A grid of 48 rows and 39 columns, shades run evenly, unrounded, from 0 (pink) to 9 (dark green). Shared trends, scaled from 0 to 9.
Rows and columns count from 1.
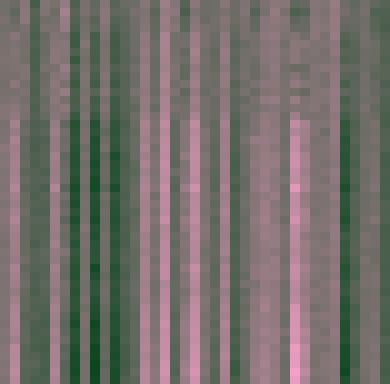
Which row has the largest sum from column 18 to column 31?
2
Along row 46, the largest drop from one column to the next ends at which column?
30
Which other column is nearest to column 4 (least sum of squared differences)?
39
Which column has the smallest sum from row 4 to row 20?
17
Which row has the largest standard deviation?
47
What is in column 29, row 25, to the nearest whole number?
5
